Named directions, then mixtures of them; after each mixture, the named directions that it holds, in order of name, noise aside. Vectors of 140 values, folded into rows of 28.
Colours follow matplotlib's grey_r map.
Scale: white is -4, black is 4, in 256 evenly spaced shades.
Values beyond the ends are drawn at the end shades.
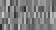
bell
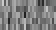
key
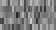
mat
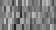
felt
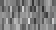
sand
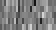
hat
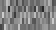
bell, sand.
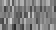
felt, mat.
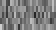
bell, felt, mat.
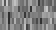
hat, key.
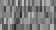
felt, mat.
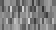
sand.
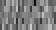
hat.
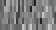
hat.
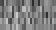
bell, mat, sand.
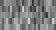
sand.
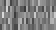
bell.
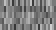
felt, mat, sand.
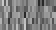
key.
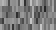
mat.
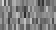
key.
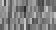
bell, key.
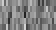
key.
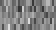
felt, sand.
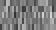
bell, hat.
